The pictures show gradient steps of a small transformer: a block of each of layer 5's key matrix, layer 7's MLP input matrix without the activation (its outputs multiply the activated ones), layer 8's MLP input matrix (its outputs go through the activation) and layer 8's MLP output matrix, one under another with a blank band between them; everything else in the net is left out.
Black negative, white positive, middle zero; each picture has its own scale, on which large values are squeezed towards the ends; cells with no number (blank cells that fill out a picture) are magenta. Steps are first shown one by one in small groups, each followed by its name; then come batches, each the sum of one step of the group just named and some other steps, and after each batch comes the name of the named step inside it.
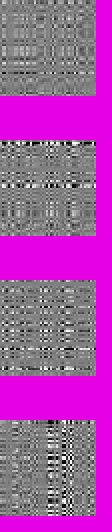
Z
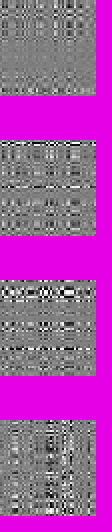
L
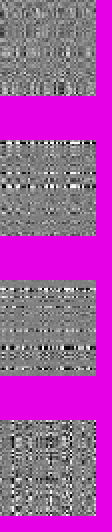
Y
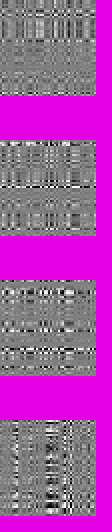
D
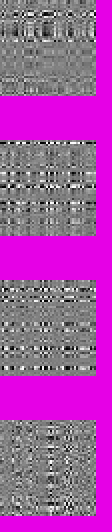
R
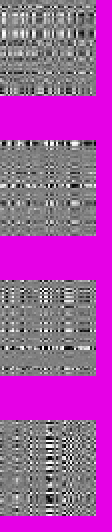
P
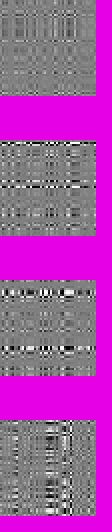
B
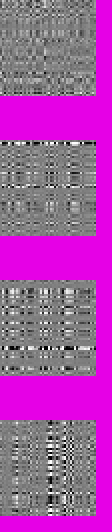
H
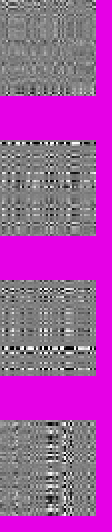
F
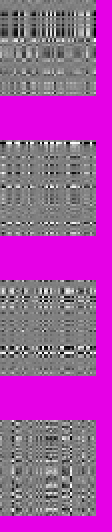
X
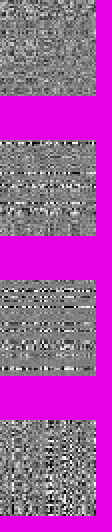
Z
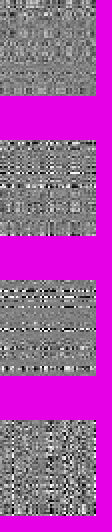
Z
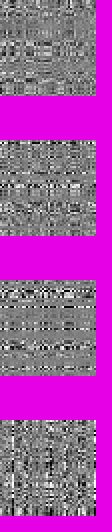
B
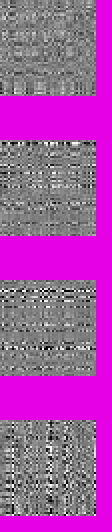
P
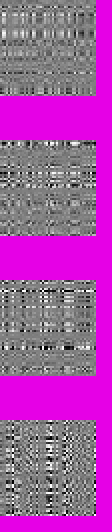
P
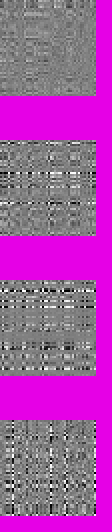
L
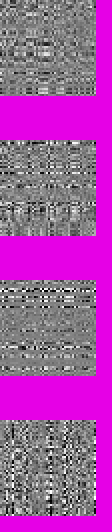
Z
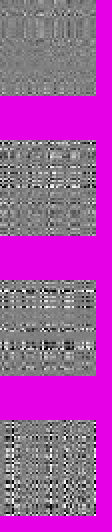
D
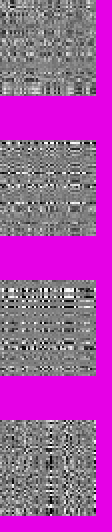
Y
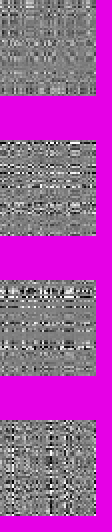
B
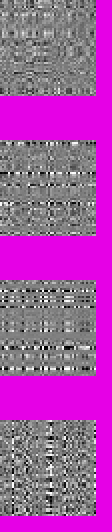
P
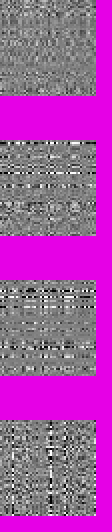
H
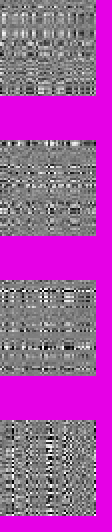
P
